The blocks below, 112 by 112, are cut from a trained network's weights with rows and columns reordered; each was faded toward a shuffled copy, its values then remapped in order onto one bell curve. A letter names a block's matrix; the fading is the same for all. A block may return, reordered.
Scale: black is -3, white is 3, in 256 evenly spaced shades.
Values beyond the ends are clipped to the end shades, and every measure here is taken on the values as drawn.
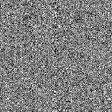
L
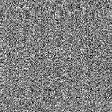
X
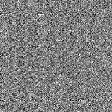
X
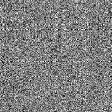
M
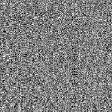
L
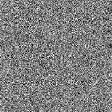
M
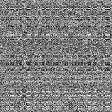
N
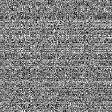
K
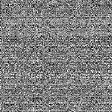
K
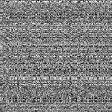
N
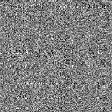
M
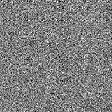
X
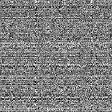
K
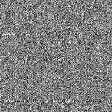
M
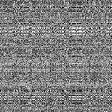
N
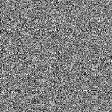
M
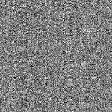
L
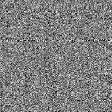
M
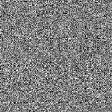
L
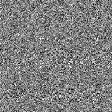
M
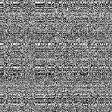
N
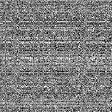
K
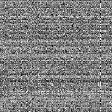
K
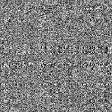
L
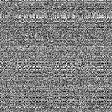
N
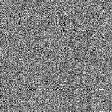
X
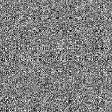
L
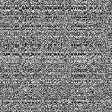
N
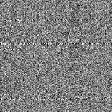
X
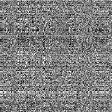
K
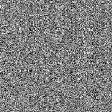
L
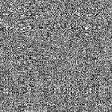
L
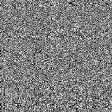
L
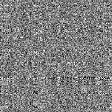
L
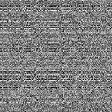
N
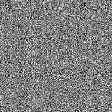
X
